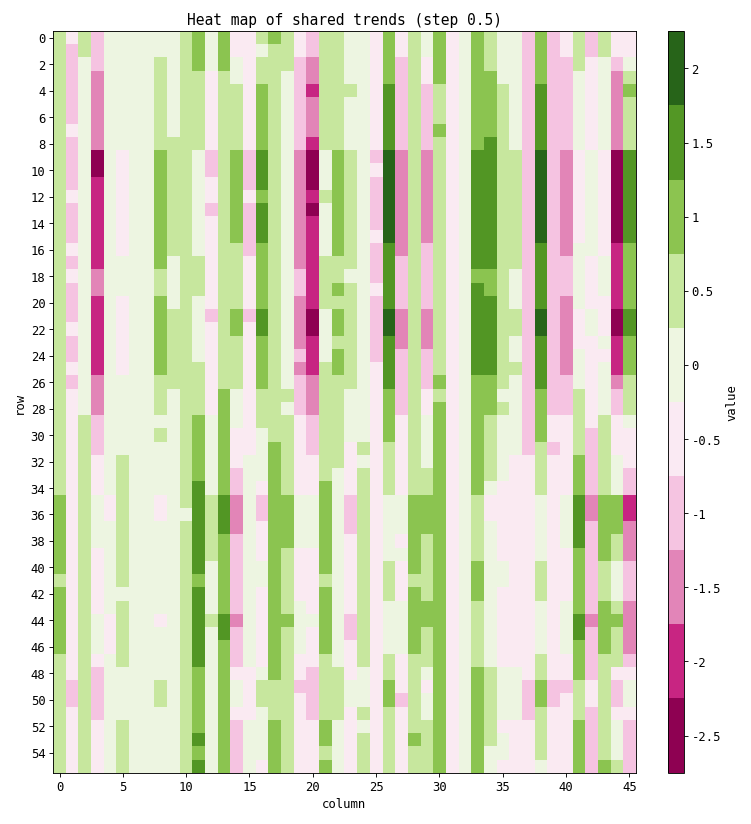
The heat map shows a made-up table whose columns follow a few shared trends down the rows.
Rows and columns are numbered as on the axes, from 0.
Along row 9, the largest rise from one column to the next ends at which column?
45
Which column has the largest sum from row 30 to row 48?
11
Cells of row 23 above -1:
35
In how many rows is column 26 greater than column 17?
32
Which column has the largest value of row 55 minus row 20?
44
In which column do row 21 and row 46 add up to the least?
20
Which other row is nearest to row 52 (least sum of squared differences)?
33
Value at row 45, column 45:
-1.5
